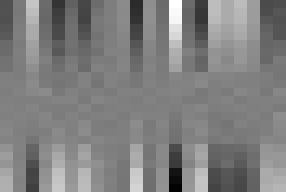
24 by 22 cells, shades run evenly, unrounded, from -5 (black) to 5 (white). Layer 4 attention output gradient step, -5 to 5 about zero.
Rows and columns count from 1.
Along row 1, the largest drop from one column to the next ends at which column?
15
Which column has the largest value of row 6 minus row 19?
14
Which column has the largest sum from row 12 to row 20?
11
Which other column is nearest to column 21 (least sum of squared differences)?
1
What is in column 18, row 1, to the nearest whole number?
2
